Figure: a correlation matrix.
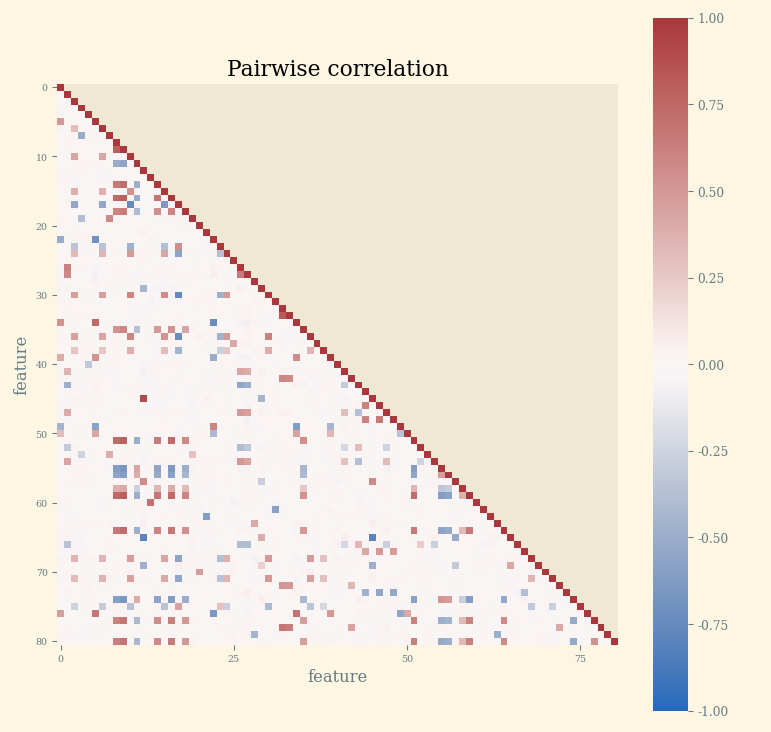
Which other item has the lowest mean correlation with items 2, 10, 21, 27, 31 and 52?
17
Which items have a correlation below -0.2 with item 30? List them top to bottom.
17, 23, 75
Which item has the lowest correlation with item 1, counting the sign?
43
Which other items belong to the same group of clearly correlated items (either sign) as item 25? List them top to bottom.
37
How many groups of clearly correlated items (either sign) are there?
15
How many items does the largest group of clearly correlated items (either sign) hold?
16
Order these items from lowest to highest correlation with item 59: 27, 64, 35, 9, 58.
27, 58, 35, 64, 9
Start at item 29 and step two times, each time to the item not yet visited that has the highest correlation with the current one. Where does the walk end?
69
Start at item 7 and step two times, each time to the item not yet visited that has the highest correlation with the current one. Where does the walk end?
53
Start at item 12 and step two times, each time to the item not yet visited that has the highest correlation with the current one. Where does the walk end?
57
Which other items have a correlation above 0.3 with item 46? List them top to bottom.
44, 48, 67
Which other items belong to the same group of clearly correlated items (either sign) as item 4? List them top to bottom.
40
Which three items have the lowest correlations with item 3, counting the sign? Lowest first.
7, 19, 53
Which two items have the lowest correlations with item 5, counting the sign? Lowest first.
22, 49
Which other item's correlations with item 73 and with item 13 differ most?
60
